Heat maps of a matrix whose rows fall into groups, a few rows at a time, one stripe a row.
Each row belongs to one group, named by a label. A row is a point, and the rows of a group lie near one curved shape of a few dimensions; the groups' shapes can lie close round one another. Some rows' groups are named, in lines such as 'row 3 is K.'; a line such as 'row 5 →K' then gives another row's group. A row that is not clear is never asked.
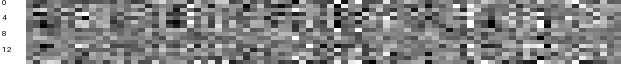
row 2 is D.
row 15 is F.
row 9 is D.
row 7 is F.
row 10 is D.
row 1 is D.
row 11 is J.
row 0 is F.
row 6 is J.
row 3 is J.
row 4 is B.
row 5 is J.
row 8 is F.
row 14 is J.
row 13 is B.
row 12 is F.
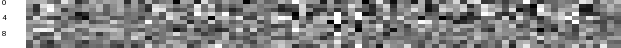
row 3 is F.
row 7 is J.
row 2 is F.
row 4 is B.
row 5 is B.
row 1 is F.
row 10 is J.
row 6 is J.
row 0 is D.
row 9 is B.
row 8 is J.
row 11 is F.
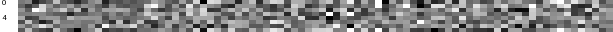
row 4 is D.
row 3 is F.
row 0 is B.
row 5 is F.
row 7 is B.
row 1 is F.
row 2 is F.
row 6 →J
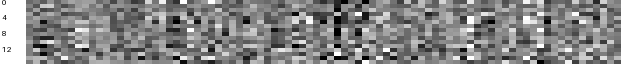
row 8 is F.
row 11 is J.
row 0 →D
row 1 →F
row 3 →F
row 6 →F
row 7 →J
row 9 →J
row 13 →J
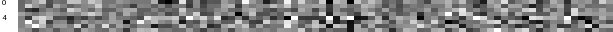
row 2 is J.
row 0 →J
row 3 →D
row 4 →F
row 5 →B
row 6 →F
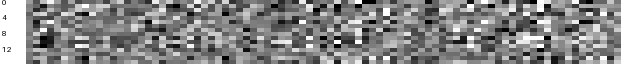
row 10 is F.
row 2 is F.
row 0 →F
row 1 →J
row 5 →F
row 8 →F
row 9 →J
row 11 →J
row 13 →J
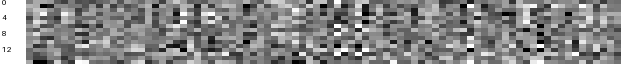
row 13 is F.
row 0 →B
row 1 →J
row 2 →D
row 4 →F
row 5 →D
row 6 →J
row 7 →J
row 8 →J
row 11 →J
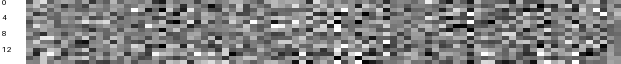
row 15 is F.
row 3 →D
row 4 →F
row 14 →F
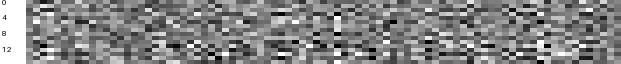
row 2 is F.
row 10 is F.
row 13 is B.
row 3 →F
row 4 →B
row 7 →B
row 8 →F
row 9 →F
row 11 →J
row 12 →F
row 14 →F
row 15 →J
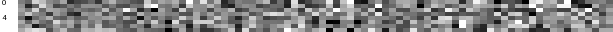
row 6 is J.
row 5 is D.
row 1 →F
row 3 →B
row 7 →J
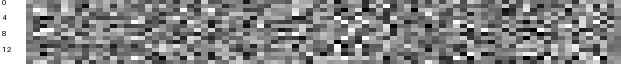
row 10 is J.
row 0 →D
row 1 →B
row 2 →D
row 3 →F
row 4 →J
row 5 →D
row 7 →F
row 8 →J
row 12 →F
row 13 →J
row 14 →D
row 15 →F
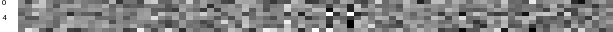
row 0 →F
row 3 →F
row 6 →J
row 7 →B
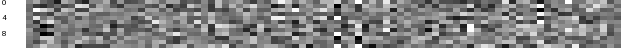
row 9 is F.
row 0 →B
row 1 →J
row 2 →J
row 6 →J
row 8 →J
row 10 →F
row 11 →F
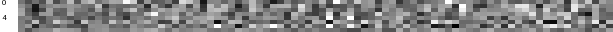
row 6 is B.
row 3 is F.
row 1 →J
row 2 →J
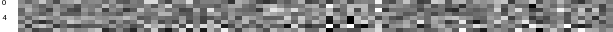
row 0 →F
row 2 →B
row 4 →J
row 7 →J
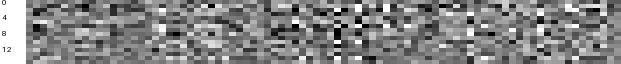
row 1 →B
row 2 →F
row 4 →J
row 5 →J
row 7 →D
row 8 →J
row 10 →F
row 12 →J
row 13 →J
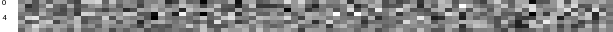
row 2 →F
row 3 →D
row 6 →F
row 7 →F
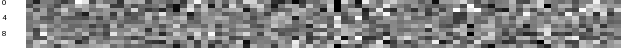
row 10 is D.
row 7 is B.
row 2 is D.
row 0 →J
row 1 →J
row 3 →B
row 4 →F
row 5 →F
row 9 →F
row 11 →J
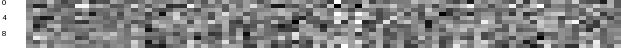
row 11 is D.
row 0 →B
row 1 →J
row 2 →F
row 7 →B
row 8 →J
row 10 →B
